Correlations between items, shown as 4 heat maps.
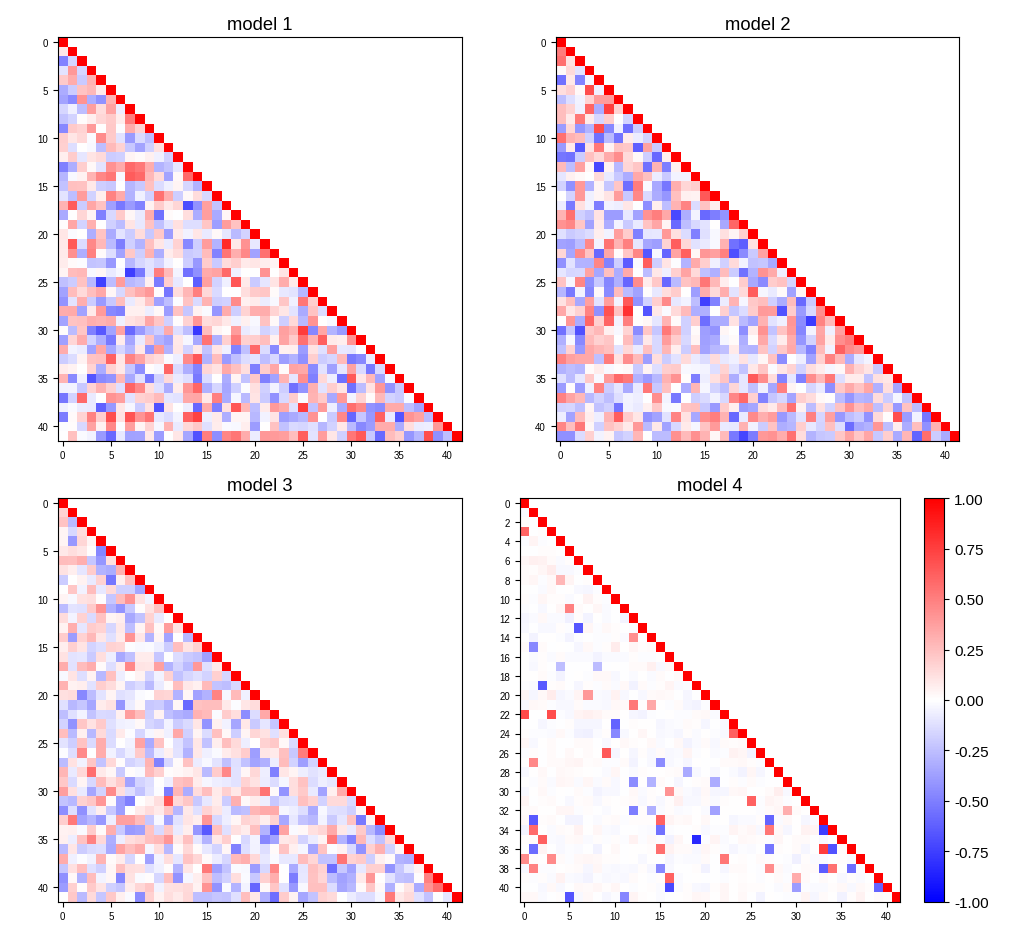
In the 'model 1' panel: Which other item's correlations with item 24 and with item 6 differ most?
17
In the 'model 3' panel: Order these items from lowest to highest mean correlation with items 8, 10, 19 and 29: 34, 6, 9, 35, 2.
9, 34, 35, 2, 6
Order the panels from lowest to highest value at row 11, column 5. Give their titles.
model 3, model 2, model 1, model 4
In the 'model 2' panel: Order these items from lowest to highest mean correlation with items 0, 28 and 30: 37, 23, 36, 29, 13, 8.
23, 36, 8, 37, 13, 29
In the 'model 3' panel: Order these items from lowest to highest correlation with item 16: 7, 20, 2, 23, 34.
7, 2, 23, 34, 20
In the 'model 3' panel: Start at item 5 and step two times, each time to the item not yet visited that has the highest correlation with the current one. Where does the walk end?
21
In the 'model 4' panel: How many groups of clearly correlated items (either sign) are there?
13
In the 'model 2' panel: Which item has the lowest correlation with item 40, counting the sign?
30
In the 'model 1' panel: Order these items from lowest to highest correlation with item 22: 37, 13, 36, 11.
37, 13, 36, 11
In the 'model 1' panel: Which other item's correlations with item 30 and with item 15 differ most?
35
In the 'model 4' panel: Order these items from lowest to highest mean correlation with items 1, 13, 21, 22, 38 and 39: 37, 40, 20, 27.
40, 20, 37, 27
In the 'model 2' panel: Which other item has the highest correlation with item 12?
21
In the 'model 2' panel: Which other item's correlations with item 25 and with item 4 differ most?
11
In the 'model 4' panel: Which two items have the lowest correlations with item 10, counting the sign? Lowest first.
23, 24
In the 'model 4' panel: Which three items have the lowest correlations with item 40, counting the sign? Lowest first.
16, 39, 30
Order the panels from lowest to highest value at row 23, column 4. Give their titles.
model 1, model 4, model 3, model 2
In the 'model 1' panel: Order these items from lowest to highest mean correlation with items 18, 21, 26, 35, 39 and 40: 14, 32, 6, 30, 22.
32, 30, 6, 14, 22
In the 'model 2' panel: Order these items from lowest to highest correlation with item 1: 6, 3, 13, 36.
13, 6, 36, 3
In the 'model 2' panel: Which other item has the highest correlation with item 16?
15
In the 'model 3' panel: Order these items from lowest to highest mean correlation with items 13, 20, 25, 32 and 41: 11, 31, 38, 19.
38, 19, 31, 11
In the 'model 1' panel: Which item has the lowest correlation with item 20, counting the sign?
34
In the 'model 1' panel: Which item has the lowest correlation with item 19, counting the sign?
16
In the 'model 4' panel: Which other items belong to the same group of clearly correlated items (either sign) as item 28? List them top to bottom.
18
